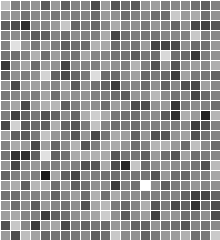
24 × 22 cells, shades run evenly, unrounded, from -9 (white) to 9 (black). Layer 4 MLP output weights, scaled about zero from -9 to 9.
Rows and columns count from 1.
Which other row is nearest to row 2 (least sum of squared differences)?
4
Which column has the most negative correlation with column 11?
13
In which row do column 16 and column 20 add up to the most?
21
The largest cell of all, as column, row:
5, 18
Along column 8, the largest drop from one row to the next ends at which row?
15
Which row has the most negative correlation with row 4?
20
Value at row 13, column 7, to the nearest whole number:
2
